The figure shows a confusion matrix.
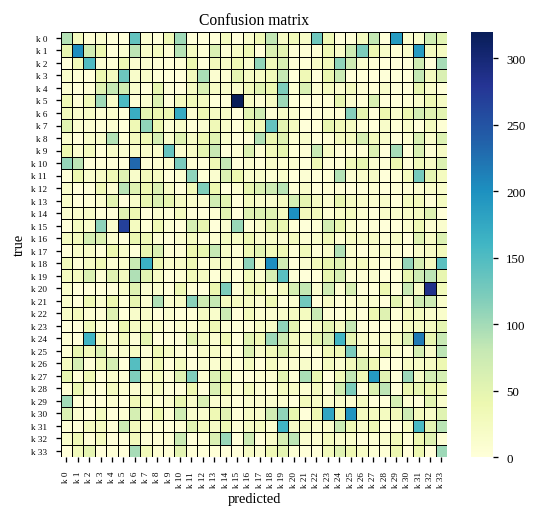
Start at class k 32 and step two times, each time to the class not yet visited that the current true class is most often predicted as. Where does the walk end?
k 20
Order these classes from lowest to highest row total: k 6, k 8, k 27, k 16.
k 16, k 8, k 6, k 27
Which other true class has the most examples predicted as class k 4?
k 8
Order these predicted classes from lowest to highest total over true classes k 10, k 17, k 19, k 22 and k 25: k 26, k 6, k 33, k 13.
k 26, k 13, k 33, k 6
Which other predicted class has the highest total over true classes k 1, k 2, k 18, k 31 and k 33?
k 19
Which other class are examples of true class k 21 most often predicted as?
k 11
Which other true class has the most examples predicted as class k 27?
k 0
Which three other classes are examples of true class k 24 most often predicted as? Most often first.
k 31, k 2, k 18
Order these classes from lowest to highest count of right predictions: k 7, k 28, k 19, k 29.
k 29, k 28, k 7, k 19
